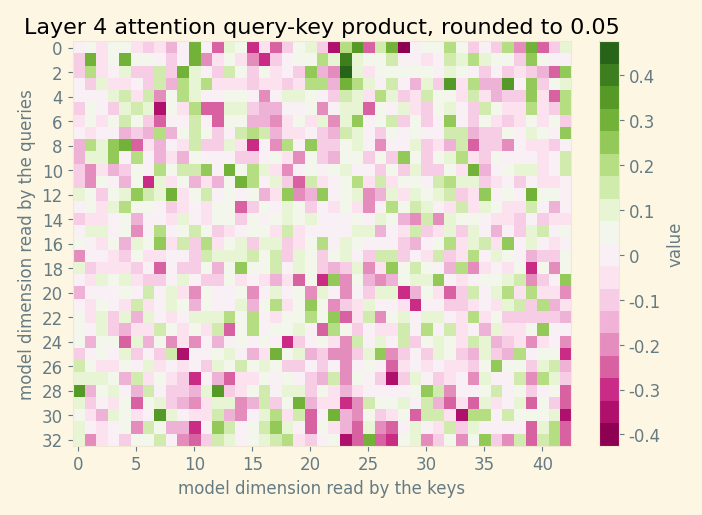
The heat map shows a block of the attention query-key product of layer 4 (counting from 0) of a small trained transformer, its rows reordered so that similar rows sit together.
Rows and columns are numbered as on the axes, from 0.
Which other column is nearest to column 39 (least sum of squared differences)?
10
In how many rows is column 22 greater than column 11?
11
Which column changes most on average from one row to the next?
34
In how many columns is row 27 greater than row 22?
18
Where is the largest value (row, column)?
2, 23
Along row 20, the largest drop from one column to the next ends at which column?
28
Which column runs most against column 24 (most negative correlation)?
12
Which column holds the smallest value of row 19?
21
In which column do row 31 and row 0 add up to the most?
32
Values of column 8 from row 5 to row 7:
0.05 0 -0.15
